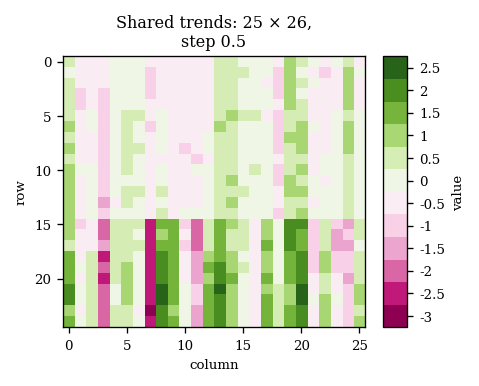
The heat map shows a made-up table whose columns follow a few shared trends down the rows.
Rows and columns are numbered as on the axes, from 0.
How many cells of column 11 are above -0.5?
2
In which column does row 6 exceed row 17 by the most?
24
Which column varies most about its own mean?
8
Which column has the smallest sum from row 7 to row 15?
3
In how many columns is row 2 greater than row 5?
4
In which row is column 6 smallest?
23
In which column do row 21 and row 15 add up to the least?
7
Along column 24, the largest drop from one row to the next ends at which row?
15
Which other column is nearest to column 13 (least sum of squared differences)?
20
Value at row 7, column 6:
0
